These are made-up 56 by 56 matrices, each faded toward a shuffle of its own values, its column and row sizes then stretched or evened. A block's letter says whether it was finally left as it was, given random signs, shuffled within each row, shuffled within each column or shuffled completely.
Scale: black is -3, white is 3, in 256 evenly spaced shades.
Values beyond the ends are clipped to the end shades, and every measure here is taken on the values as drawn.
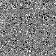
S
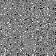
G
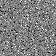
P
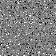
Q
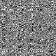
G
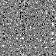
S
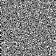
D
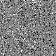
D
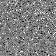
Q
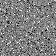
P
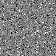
D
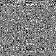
G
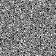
D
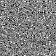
Q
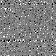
G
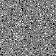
S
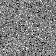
P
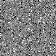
D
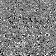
Q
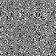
G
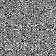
Q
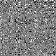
G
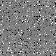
S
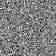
P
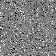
D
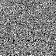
Q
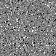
Q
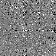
S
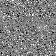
Q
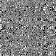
G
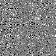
S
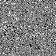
Q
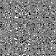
G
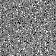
D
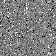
D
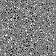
D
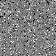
D
